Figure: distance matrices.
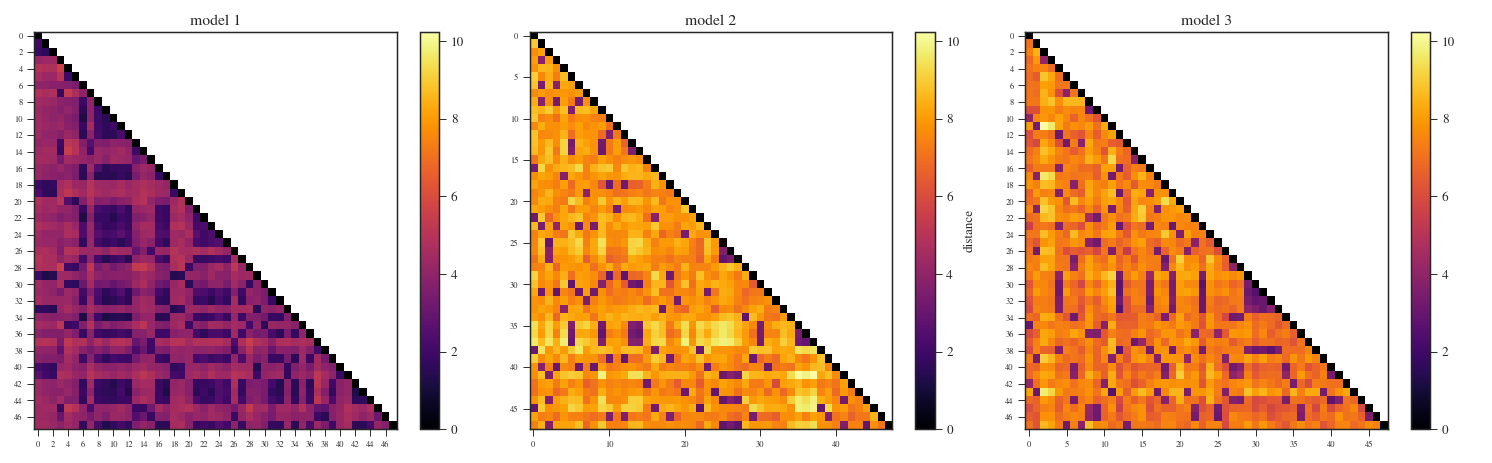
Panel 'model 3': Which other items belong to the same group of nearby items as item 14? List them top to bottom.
15, 37
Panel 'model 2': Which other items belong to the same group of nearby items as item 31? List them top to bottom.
1, 3, 6, 8, 23, 40
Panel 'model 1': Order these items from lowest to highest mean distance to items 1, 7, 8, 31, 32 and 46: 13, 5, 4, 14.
13, 14, 5, 4
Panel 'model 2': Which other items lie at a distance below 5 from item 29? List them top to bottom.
10, 12, 18, 39, 46
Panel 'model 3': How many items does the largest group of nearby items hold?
11
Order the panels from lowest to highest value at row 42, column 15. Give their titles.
model 2, model 1, model 3
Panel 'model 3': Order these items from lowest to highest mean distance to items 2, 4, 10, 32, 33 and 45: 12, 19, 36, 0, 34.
12, 19, 0, 36, 34
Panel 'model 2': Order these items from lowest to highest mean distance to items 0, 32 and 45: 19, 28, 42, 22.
22, 19, 42, 28
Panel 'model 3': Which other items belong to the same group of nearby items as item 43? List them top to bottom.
1, 11, 17, 21, 26, 39
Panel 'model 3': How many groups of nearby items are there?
9
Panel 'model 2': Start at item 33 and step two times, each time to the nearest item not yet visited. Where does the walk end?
4
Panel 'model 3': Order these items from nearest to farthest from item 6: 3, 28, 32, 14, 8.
28, 14, 32, 3, 8
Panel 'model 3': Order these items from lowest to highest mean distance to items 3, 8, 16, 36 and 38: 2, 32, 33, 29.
32, 33, 29, 2
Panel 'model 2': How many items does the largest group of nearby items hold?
8
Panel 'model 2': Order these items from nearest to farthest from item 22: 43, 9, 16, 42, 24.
16, 42, 43, 24, 9
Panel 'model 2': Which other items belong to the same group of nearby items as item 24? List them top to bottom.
20, 43
